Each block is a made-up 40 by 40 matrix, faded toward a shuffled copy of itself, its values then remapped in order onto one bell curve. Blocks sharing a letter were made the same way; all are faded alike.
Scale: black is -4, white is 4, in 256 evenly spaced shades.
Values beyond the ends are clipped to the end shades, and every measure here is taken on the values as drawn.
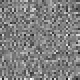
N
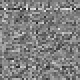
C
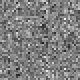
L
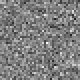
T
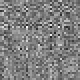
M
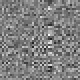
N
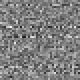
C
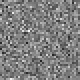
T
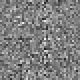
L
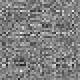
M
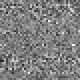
C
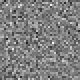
T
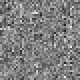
L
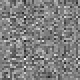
M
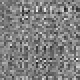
M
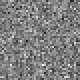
T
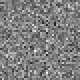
T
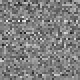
C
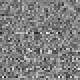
C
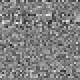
C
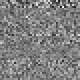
C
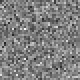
T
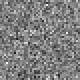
T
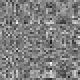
N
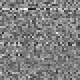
C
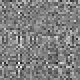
N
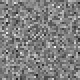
L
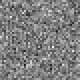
T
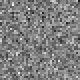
T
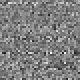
C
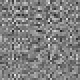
M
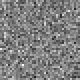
T
